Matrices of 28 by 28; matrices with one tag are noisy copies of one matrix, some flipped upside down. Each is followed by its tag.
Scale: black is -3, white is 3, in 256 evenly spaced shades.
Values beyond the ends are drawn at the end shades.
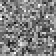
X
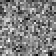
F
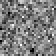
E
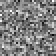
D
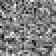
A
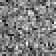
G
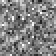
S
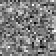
D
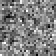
E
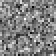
D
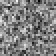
S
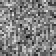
F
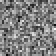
G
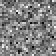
D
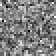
X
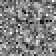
D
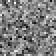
X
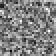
A
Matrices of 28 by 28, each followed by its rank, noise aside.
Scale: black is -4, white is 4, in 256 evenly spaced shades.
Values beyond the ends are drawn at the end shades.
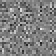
four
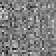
six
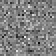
eight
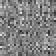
six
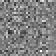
five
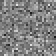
seven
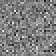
seven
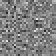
six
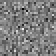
eight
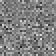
six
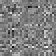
five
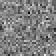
seven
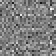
five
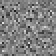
eight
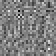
four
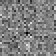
seven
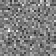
seven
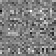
six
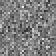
eight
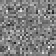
eight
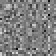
four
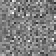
eight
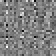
four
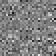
five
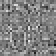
six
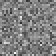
six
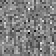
eight
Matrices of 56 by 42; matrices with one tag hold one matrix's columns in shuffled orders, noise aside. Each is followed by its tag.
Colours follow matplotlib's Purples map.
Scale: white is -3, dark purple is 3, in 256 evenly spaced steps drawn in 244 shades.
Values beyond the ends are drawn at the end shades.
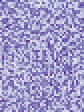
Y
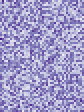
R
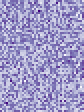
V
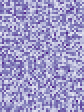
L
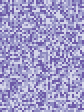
V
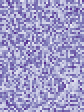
V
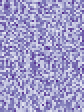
L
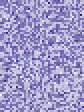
V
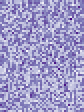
V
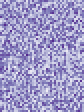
Y
